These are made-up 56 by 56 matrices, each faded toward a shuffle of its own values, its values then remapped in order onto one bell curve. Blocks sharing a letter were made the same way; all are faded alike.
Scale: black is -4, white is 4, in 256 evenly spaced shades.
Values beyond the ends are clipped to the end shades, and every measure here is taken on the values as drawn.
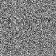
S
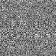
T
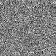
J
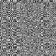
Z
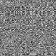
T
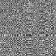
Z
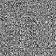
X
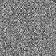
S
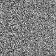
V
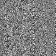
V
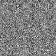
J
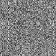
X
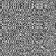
Z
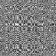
Z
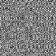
Z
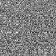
T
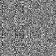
X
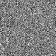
J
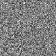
S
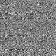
T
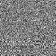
T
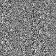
V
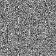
V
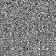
S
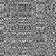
Z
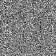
V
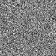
J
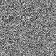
J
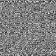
T
